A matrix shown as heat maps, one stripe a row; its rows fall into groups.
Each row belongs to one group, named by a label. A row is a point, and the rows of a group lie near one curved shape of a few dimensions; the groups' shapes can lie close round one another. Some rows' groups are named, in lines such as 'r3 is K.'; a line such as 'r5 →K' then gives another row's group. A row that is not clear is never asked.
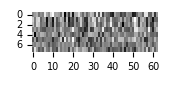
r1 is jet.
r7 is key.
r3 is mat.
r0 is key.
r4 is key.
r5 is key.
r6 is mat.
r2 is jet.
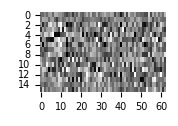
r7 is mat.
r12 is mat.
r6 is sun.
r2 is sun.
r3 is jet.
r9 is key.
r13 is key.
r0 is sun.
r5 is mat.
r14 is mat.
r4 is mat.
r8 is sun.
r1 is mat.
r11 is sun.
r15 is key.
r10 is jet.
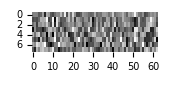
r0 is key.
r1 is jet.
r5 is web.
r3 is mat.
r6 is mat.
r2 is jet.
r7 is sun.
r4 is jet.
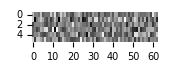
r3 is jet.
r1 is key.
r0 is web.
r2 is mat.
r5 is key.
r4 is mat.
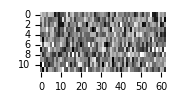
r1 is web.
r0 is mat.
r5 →key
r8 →key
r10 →key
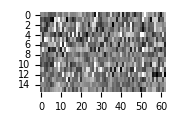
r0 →mat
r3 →jet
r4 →key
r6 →jet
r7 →sun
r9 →mat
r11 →mat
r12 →web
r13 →key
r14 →mat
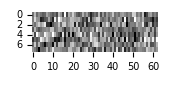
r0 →key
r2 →mat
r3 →key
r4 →key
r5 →sun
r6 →sun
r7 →jet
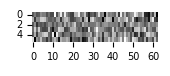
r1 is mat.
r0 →web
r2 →key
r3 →sun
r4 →jet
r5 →key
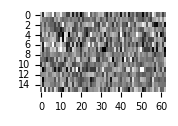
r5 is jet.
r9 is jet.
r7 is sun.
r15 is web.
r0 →key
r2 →web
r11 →key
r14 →key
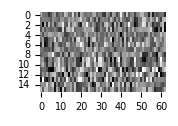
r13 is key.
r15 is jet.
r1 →mat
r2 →web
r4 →sun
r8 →mat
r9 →mat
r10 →mat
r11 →mat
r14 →jet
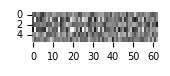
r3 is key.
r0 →mat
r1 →key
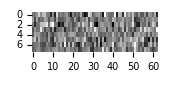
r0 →jet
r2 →sun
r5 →web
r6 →key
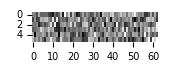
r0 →key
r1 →jet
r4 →key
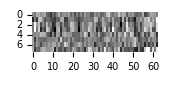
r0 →mat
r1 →sun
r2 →web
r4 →mat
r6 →sun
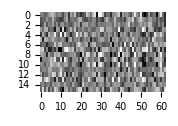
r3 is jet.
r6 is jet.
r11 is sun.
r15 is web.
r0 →mat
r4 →jet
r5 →key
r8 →mat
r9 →jet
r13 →jet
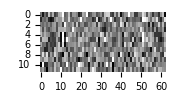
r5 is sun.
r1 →mat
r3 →sun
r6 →jet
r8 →web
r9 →jet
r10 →key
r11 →jet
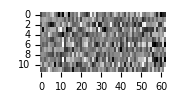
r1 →key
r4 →sun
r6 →web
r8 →key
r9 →web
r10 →jet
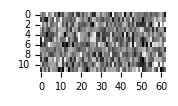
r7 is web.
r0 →jet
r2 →web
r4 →jet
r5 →key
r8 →mat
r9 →jet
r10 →web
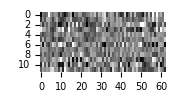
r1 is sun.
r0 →sun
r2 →key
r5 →sun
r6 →sun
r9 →key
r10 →web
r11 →jet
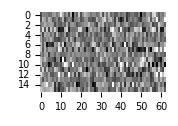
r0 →key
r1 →sun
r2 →mat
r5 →mat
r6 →jet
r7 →web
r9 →jet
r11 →web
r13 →web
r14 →jet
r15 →mat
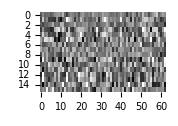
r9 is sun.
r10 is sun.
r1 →sun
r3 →mat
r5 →mat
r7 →sun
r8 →web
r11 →web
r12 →key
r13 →key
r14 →web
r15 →jet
